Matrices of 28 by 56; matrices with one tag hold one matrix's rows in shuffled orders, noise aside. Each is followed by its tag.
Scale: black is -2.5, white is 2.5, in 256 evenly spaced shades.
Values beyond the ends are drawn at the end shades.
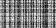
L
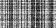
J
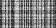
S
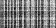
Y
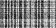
Y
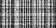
S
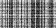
J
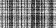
J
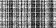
J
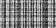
L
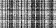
J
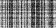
J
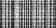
S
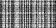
S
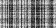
J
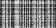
S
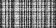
S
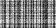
L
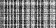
Y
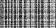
Y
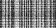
S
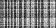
Y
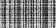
L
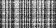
S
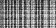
Y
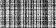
L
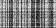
J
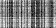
J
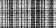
J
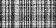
S
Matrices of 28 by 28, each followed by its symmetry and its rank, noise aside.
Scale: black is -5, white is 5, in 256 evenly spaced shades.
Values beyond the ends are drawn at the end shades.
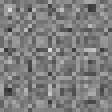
symmetric, rank three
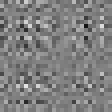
antisymmetric, rank two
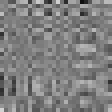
no symmetry, rank three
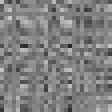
no symmetry, rank three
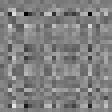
no symmetry, rank two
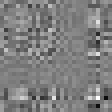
symmetric, rank two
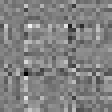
no symmetry, rank three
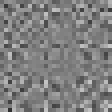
symmetric, rank three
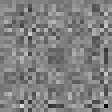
no symmetry, rank three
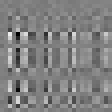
no symmetry, rank one
